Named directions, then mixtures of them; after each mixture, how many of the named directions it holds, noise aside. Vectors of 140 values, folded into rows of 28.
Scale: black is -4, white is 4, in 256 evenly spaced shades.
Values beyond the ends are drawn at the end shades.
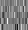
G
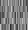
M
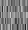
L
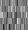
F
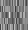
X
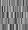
four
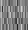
four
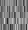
three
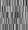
three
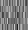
three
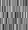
three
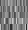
four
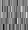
two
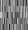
two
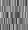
two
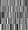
two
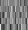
four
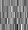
four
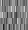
one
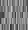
one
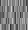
one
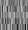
one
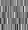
one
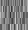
two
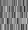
three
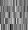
two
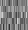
two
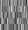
three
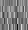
four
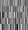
three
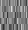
three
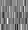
one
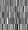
two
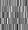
four
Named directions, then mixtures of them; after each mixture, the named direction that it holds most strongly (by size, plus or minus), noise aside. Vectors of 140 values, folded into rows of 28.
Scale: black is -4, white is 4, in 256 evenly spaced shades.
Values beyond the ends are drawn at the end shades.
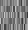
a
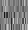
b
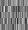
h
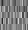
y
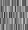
a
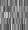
b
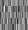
h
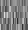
b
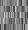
a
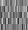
y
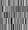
b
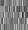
y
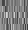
b
